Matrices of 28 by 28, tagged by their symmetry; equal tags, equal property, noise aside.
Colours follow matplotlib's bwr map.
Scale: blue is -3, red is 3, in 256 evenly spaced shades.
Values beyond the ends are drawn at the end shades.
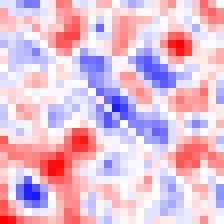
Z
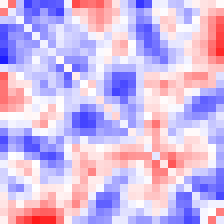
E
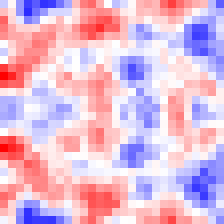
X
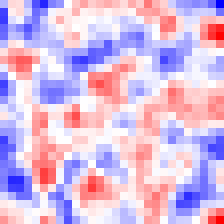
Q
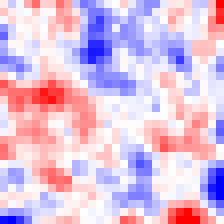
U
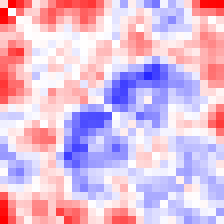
E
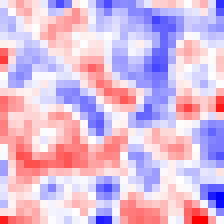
U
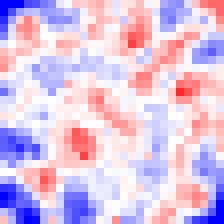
Z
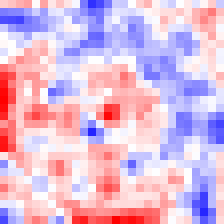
Z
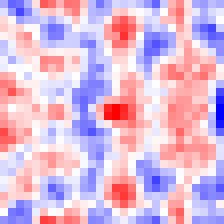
X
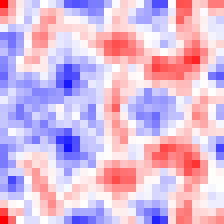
X
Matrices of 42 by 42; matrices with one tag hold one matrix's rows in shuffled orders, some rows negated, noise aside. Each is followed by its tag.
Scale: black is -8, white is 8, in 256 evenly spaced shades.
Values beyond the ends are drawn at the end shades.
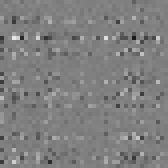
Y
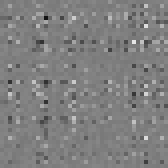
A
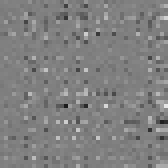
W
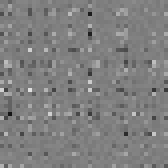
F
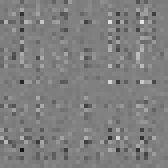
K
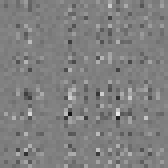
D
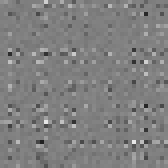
A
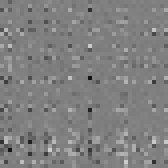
F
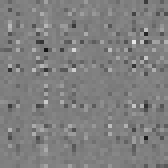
A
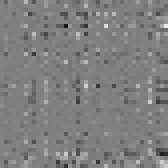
W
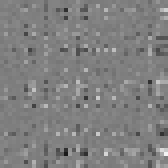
W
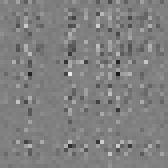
D
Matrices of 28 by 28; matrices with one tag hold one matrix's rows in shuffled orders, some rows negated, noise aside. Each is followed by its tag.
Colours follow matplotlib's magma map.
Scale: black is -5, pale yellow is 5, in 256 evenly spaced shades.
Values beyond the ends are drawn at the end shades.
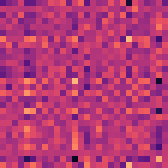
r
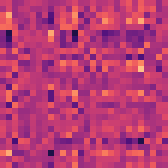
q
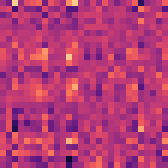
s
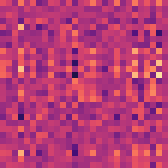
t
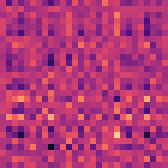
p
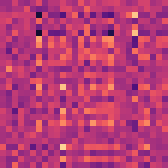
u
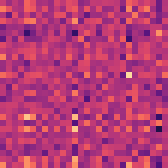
r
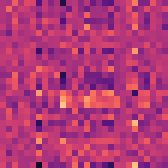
u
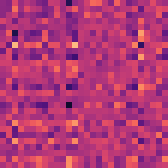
s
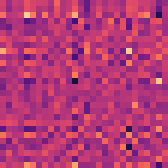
r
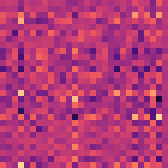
t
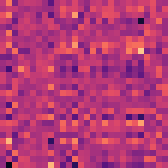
q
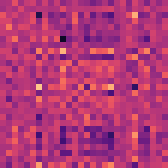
u
